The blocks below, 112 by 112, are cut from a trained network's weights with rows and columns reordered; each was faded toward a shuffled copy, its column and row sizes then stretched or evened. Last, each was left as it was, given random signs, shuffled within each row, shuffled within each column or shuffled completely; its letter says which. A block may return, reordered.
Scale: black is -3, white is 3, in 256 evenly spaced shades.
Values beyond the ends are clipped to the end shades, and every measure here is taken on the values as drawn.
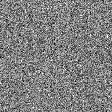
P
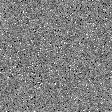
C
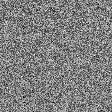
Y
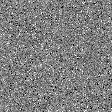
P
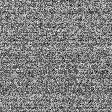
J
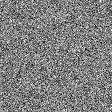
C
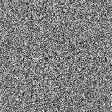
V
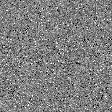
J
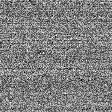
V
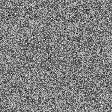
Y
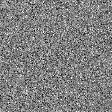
Y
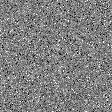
C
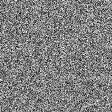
P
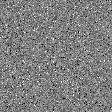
P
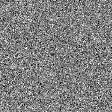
Y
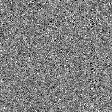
V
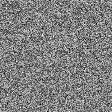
Y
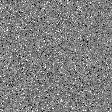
P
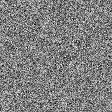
J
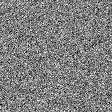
C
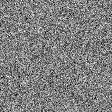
J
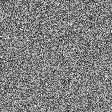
C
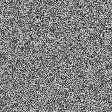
Y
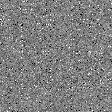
V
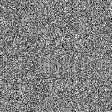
V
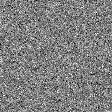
P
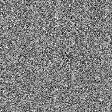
V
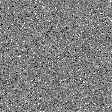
J
